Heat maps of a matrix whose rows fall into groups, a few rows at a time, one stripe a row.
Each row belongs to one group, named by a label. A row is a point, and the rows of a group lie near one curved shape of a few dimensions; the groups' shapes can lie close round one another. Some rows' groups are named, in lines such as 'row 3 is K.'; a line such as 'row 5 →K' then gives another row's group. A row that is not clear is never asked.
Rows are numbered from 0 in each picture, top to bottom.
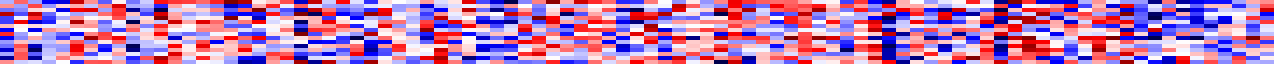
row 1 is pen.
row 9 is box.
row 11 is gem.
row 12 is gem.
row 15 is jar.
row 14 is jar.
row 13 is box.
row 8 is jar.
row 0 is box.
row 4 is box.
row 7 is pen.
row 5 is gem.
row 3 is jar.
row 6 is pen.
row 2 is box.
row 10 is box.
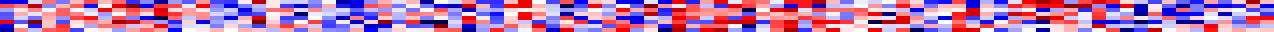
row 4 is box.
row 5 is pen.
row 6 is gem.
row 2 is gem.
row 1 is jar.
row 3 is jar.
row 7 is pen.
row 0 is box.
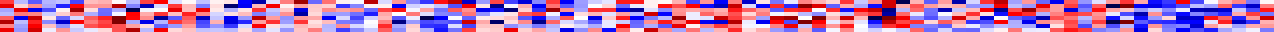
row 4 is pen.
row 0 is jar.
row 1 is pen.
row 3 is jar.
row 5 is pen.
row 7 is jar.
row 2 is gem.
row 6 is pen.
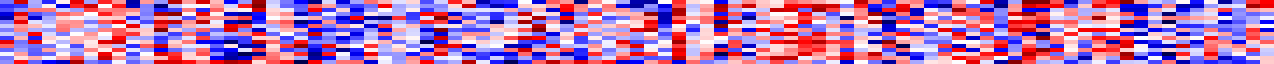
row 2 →pen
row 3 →jar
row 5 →jar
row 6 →jar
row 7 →box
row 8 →pen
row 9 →box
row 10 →pen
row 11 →jar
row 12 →box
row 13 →jar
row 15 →box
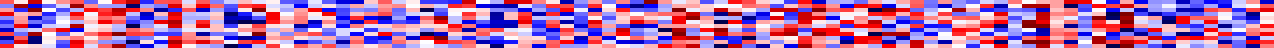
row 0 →jar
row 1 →gem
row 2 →pen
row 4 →pen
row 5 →jar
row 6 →gem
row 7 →pen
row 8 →pen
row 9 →pen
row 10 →gem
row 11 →pen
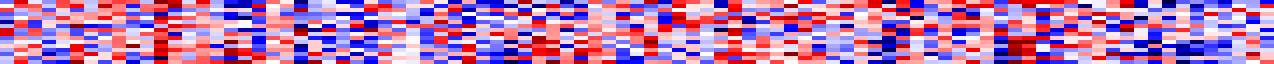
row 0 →jar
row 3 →box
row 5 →gem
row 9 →box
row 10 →box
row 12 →box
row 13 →box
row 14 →box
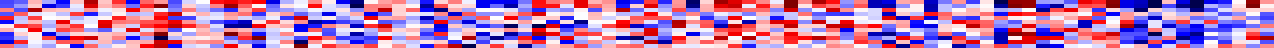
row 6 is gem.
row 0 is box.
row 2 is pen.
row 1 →box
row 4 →jar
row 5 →gem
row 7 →jar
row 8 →box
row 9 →box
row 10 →jar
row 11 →jar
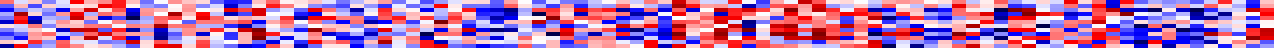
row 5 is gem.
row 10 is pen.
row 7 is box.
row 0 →pen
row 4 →gem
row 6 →gem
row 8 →pen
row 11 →jar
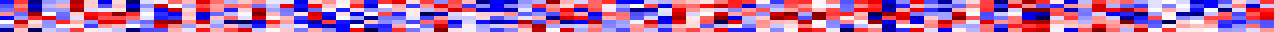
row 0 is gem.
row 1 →gem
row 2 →gem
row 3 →pen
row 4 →pen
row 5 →jar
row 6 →box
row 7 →gem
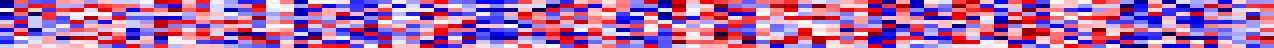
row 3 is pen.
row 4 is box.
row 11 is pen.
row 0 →jar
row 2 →gem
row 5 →box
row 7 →gem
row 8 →jar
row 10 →pen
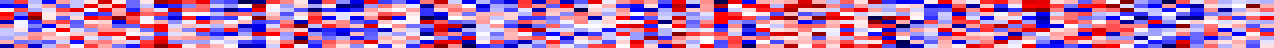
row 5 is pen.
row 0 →jar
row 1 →box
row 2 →gem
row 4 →pen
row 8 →pen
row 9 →jar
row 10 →jar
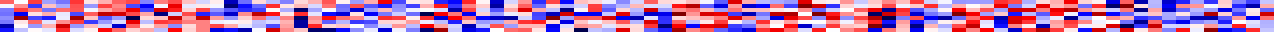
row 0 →pen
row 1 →pen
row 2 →jar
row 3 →pen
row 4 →gem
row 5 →jar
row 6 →pen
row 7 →gem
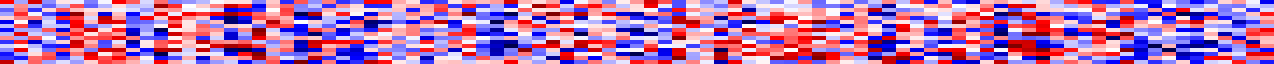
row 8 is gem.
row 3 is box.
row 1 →box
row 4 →gem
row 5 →pen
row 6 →box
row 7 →box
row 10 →gem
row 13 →box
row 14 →pen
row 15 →jar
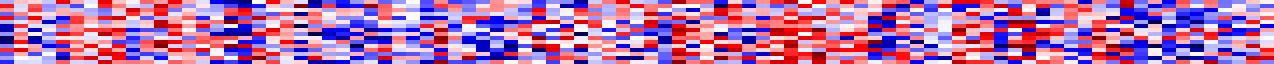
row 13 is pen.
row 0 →gem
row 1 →jar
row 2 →jar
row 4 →pen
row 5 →box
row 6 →jar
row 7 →pen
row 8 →gem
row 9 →gem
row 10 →jar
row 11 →box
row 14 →box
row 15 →gem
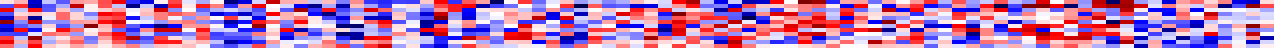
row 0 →pen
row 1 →gem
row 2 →jar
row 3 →gem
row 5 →pen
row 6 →box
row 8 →box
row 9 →jar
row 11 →pen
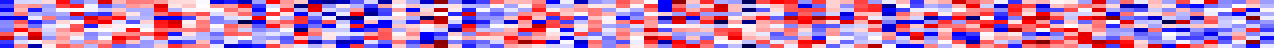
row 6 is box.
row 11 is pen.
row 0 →gem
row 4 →box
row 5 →jar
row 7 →jar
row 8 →jar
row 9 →jar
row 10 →box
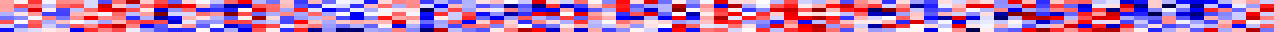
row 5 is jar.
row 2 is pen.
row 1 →gem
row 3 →box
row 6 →pen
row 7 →box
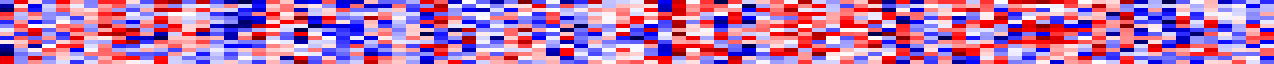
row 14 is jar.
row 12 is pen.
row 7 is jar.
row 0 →jar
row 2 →jar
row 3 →pen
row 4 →jar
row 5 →jar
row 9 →box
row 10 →jar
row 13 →pen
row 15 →jar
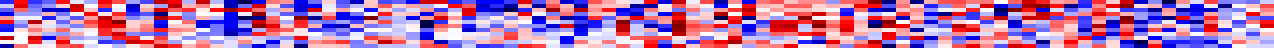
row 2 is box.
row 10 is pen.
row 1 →gem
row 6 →pen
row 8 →pen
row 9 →jar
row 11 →jar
